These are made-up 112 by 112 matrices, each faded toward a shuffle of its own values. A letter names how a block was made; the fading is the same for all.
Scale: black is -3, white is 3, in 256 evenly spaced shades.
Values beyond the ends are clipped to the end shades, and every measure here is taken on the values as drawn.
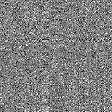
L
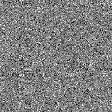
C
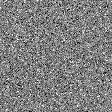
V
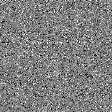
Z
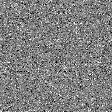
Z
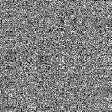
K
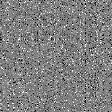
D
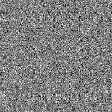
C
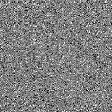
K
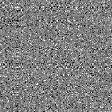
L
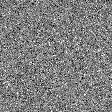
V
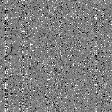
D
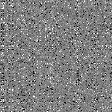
D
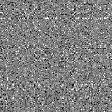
L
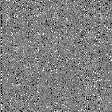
D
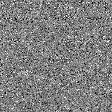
Z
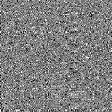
K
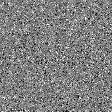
Z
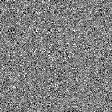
C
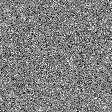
V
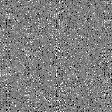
D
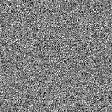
C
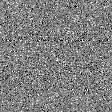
Z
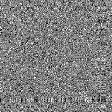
K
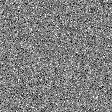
V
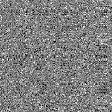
K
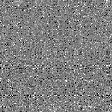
L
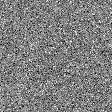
V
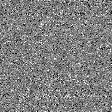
Z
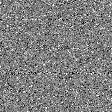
Z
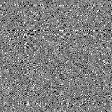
L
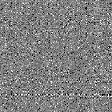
L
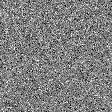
V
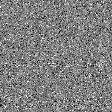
Z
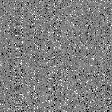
D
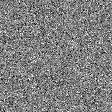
V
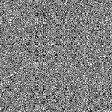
K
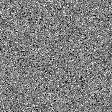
V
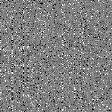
D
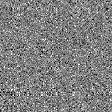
K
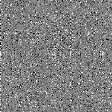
D
